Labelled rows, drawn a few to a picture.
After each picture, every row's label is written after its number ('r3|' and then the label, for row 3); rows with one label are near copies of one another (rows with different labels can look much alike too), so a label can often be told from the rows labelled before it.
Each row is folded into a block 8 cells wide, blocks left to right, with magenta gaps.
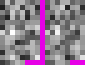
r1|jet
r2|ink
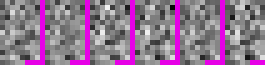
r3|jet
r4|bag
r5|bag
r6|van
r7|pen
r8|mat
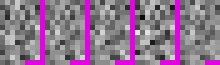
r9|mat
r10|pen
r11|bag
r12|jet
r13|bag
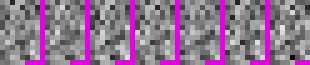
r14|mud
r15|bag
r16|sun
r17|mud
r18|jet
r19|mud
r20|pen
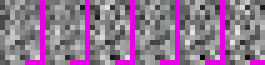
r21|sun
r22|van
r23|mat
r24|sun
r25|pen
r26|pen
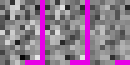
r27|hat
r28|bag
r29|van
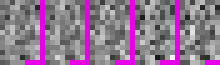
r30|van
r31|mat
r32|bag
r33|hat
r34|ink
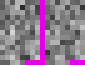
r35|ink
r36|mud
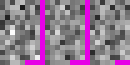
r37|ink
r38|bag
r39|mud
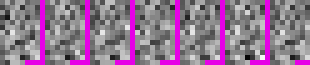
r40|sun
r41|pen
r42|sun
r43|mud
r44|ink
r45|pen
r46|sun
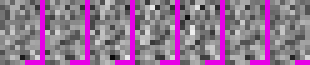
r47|pen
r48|jet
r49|hat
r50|bag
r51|ink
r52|sun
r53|pen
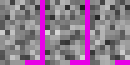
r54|mud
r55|jet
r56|mud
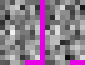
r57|ink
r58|van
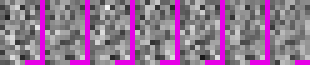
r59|mat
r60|jet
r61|bag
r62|mud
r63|pen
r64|mat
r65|sun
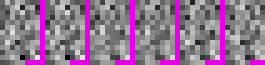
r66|pen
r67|pen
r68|ink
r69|ink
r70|mud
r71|mat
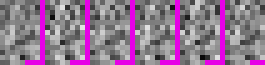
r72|van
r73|mat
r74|jet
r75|van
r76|hat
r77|bag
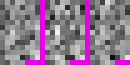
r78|sun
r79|ink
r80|hat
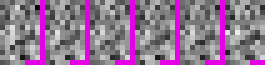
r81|van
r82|sun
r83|pen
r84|sun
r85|van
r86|jet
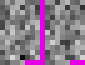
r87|pen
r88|mud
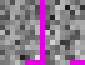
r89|hat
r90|mud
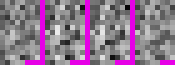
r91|sun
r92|van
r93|van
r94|jet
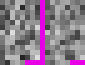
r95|sun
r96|jet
